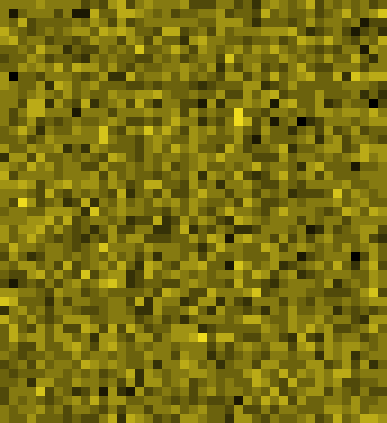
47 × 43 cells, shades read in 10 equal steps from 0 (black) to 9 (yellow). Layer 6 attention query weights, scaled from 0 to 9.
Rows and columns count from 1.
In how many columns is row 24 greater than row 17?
18
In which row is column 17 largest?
15
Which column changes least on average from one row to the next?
19
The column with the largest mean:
13
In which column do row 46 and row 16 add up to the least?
29
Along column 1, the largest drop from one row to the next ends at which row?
35
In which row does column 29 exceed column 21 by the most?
36
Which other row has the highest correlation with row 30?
25
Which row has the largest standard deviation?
12
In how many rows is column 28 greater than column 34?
19
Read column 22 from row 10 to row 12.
3 5 3
